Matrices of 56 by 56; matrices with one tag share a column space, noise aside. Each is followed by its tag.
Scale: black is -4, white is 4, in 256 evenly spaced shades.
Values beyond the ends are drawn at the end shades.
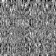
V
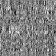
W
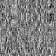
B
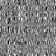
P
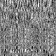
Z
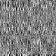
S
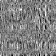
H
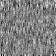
S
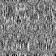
H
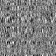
P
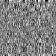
V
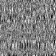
H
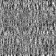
S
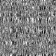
P
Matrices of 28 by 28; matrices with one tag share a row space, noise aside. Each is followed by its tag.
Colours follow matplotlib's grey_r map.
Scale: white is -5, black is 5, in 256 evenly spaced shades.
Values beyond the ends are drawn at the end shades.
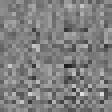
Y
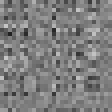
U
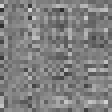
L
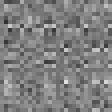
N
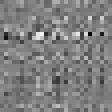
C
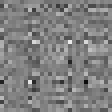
L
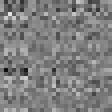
U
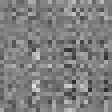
Y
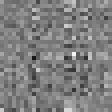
Y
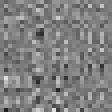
C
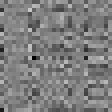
L
